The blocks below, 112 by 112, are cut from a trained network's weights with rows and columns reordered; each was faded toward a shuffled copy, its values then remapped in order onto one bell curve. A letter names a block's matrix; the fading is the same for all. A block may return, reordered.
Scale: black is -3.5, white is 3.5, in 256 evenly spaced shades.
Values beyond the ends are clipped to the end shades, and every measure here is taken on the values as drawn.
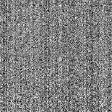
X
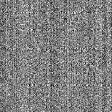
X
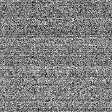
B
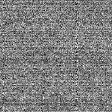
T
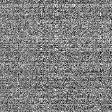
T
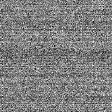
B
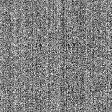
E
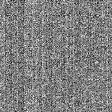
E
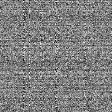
T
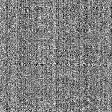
X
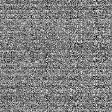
T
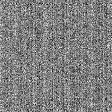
E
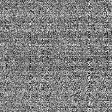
T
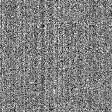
E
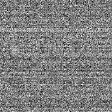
B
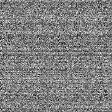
B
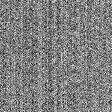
E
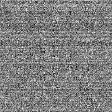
B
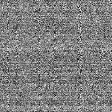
T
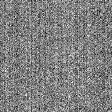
E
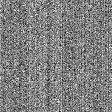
E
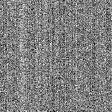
E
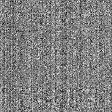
X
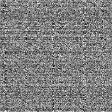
T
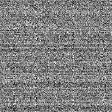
B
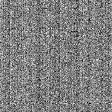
E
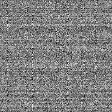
T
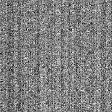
X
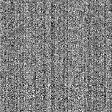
X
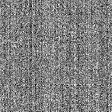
X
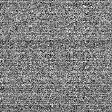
B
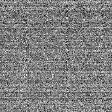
B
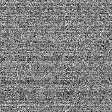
B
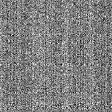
X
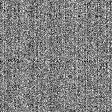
E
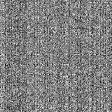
X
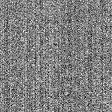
E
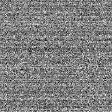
B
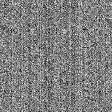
E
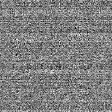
B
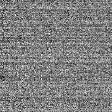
T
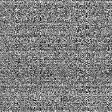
T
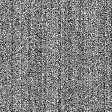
E
